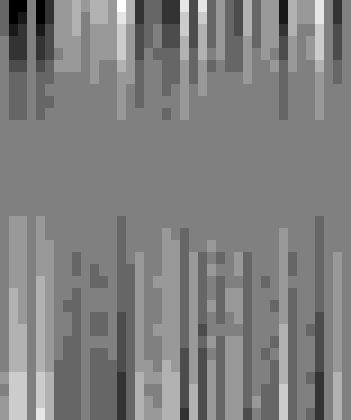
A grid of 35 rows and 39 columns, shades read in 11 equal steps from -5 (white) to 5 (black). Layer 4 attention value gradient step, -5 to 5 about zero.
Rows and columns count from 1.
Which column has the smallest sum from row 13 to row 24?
5
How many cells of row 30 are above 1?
4
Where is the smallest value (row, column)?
1, 14
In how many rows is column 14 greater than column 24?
17
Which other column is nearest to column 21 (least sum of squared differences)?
23
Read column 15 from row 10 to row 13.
0 0 0 0
